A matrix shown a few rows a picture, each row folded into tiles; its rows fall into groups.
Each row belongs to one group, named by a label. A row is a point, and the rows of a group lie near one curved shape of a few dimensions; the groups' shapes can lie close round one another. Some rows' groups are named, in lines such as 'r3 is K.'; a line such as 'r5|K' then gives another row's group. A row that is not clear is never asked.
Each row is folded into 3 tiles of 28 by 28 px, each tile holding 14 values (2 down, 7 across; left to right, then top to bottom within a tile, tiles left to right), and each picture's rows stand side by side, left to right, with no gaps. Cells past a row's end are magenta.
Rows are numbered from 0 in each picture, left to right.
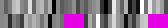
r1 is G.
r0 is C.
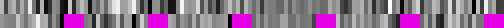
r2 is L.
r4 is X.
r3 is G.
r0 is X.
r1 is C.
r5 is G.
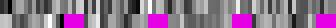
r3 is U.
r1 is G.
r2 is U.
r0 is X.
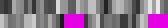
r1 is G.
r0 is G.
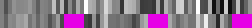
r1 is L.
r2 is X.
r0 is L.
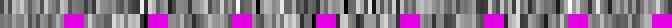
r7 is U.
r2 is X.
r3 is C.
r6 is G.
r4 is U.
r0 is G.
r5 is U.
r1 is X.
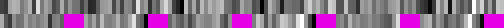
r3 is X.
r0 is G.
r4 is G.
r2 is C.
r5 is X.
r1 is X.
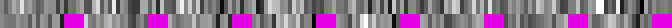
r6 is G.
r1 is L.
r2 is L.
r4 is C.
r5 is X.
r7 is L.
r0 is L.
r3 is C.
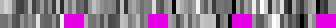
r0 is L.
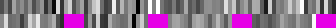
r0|X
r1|G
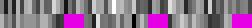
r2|U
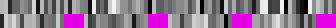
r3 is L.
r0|U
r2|C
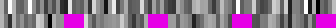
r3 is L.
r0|X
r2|X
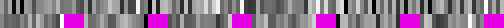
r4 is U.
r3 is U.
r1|X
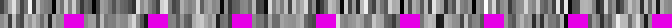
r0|G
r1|X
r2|C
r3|C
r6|L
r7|C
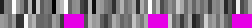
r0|G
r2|U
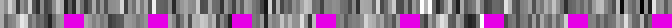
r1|X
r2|C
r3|C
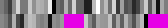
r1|L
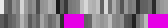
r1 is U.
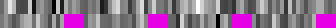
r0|L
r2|C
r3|U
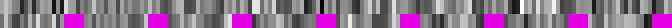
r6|C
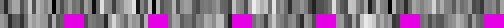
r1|C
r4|C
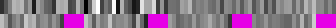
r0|G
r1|L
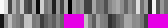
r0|U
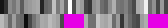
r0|X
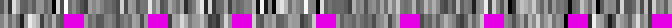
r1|U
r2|U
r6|C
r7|U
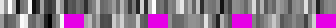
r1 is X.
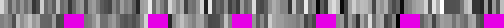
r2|U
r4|C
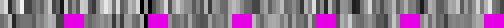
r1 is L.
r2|U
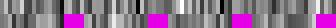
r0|U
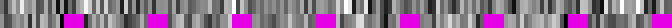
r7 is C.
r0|L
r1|U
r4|L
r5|C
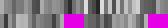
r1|C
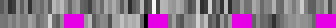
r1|X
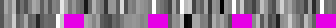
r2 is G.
